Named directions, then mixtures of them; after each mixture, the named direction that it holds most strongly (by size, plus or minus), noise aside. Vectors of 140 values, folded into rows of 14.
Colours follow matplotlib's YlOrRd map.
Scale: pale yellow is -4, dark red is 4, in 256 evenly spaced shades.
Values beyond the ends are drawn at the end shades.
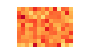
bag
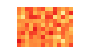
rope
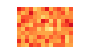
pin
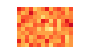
pin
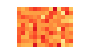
bag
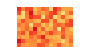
rope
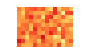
rope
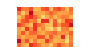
pin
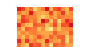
pin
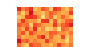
pin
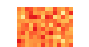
rope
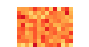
bag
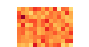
bag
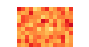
pin
